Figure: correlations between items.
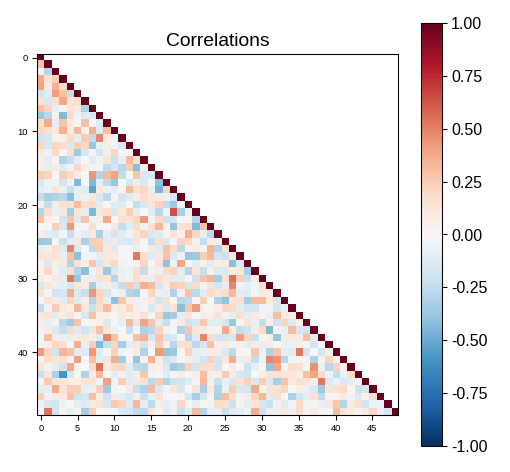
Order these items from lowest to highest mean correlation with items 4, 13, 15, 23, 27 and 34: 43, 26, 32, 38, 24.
24, 43, 32, 38, 26
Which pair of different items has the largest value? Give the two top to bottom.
18, 21
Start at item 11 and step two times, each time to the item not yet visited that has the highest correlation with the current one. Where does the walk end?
42
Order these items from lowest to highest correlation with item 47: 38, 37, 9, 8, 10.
9, 38, 37, 8, 10
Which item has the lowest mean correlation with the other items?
17
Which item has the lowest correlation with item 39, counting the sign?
8
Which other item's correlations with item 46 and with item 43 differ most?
3
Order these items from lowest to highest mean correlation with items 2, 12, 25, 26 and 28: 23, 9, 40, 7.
40, 7, 9, 23
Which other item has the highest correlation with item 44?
38
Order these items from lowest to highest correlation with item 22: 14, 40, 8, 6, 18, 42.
18, 40, 8, 42, 6, 14
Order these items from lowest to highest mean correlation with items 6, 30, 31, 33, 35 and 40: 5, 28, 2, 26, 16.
28, 5, 2, 16, 26
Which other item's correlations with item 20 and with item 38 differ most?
27
